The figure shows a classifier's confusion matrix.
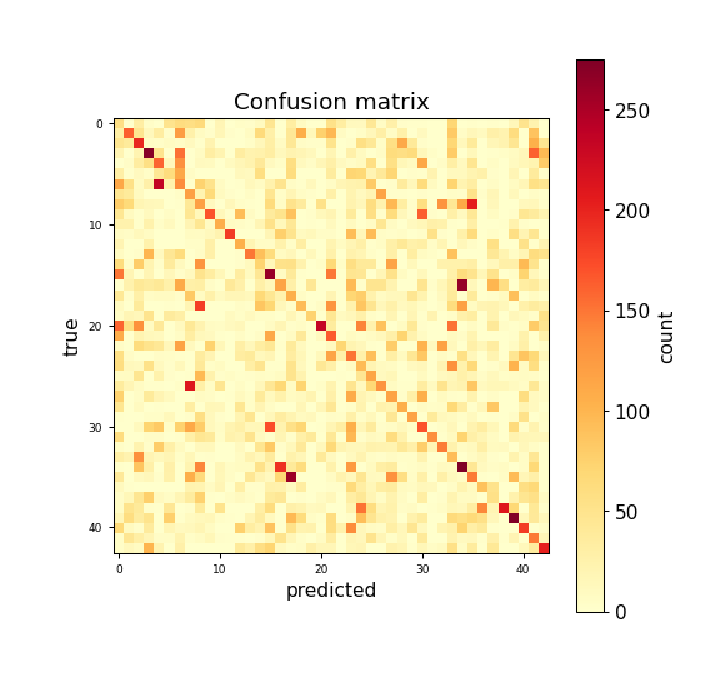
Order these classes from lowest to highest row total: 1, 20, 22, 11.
11, 22, 1, 20
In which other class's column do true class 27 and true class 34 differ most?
16
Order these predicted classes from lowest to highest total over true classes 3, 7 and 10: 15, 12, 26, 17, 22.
22, 12, 17, 15, 26
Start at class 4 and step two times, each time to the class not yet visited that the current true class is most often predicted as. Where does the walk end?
0
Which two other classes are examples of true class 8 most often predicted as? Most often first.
35, 32
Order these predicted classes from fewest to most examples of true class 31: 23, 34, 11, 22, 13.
22, 11, 13, 34, 23
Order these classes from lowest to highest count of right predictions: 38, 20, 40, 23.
23, 40, 38, 20
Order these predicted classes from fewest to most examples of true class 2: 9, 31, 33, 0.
31, 9, 0, 33
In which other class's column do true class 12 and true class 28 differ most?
33
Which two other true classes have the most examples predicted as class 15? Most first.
30, 21
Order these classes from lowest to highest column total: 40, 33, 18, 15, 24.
18, 40, 24, 33, 15
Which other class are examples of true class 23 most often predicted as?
21
